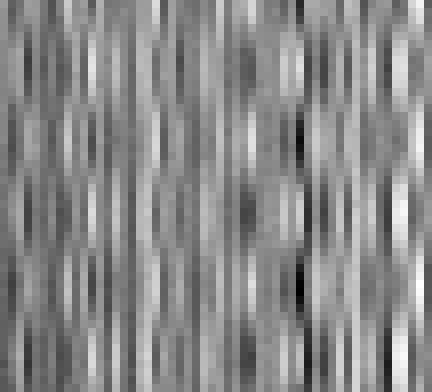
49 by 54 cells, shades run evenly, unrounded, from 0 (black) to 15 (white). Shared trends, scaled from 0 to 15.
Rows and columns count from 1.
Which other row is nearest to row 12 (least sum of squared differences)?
6
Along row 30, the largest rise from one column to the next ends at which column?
50
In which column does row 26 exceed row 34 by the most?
38
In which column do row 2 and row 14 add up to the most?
53
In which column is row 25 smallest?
39
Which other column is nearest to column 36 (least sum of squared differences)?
12
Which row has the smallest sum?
49
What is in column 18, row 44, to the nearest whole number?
10
